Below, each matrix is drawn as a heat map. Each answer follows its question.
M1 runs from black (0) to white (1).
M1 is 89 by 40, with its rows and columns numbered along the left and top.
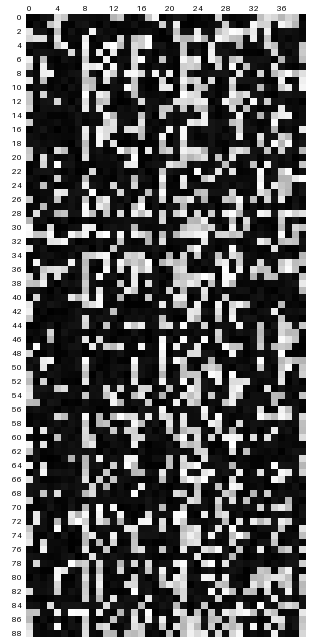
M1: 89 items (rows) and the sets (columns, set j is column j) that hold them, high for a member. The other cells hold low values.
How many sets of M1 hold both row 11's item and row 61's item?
8
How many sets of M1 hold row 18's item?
9
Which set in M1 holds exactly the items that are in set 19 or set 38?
36
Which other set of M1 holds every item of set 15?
22
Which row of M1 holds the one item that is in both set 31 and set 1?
85
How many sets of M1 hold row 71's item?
12
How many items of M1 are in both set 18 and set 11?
1
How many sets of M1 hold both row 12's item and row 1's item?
5
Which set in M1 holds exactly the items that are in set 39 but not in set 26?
14
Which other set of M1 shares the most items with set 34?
4
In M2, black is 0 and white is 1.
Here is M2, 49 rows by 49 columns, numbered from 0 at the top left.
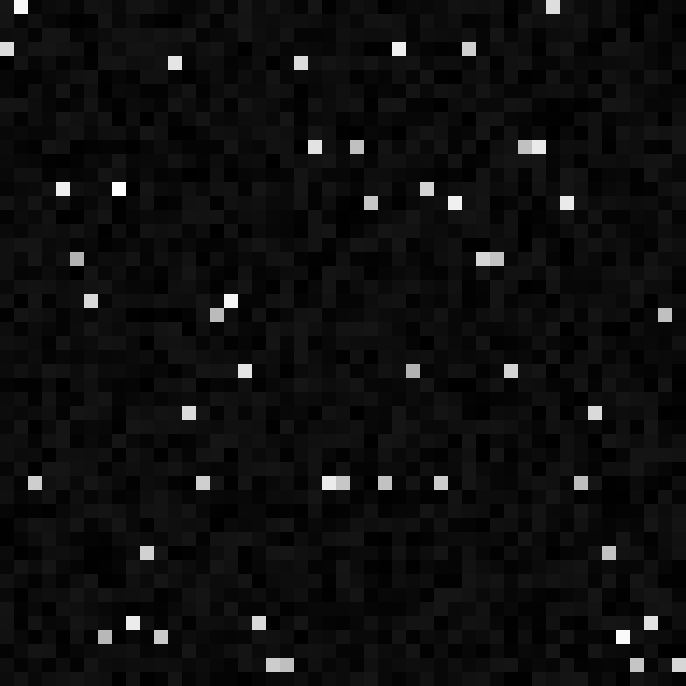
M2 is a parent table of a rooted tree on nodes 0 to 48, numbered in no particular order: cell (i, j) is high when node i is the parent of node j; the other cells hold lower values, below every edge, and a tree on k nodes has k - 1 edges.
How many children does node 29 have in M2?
2
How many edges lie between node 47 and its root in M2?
5
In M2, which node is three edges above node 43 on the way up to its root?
3
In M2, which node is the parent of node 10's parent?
0
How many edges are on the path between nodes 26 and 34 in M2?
2
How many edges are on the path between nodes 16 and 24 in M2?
8
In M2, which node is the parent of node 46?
44
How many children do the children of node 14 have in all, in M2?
3
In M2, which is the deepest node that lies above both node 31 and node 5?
18
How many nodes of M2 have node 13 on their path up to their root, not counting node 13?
7
